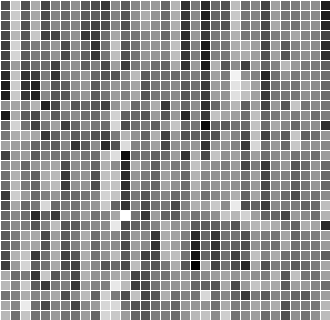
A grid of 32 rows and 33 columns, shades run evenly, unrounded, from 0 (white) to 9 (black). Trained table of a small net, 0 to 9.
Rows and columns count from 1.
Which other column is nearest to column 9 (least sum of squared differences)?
17
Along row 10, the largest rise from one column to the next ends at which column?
3
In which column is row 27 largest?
20
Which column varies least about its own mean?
32
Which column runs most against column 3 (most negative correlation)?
24
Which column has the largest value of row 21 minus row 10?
25
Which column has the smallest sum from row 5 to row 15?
2
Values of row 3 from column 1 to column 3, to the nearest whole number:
6 2 6
